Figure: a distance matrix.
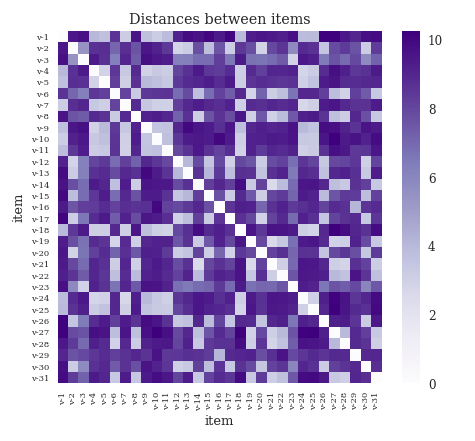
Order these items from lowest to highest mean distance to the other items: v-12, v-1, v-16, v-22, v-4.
v-12, v-4, v-22, v-1, v-16
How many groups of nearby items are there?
5
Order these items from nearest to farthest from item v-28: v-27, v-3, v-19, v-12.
v-19, v-27, v-3, v-12
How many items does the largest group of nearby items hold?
10
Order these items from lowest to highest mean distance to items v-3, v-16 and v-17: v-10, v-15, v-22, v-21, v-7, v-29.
v-15, v-29, v-21, v-22, v-7, v-10
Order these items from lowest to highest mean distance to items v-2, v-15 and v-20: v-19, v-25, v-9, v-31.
v-19, v-31, v-25, v-9
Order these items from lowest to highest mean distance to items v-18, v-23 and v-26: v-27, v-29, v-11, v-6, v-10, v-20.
v-20, v-11, v-10, v-6, v-29, v-27
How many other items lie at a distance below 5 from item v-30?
7
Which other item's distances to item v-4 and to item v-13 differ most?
v-9
